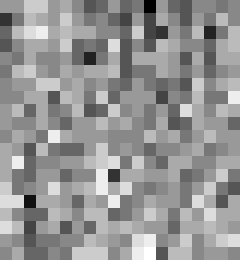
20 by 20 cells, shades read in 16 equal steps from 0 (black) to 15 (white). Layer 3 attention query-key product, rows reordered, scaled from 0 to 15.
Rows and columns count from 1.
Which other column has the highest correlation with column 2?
10
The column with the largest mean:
9
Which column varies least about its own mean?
17
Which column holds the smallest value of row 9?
8
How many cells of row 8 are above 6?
17
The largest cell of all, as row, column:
20, 13
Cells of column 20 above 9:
10
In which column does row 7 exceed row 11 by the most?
4
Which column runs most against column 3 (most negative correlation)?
1
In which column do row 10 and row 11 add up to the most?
5
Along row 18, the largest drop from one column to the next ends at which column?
3
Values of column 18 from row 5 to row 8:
5 6 8 7
